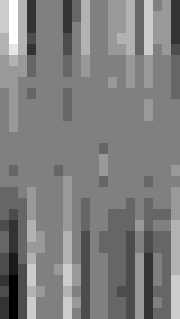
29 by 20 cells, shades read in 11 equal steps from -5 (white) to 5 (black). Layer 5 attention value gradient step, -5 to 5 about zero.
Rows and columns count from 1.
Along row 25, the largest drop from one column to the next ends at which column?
4
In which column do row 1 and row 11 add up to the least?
2
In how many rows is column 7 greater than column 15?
9
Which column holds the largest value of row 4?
20
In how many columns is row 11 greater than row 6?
5
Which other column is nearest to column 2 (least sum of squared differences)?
17
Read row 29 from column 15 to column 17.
2 -1 3
